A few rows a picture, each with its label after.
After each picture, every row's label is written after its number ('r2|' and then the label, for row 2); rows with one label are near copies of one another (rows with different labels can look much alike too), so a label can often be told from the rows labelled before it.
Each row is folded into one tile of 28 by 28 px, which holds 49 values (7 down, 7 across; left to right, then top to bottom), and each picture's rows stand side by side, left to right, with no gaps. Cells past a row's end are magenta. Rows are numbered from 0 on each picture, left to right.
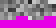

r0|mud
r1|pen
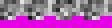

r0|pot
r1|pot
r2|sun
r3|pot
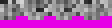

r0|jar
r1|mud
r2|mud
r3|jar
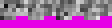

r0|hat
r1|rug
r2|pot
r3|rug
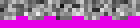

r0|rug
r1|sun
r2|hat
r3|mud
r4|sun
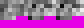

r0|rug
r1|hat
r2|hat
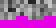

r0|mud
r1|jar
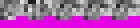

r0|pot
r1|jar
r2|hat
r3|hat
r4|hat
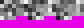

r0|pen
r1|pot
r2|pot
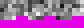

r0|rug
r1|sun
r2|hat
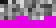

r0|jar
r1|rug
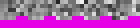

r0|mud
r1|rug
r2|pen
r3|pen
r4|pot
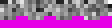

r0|jar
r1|mud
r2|jar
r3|pen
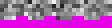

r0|rug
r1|pen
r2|hat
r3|pen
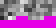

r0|pot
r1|rug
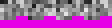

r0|jar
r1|hat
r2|sun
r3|jar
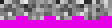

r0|pen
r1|rug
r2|pen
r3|jar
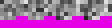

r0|pen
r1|mud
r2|pot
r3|pot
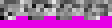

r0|pot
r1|hat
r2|hat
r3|rug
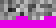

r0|mud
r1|rug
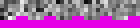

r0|pot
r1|mud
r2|jar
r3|jar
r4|rug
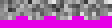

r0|mud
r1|pen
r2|rug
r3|pen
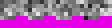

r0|sun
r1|sun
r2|pen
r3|hat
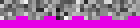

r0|pen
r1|mud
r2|pot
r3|pen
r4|mud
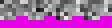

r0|pen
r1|mud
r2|pot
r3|pot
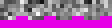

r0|pot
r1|sun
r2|hat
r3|jar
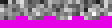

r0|jar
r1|sun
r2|rug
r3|sun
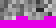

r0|rug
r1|mud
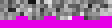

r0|mud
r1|jar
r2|rug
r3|hat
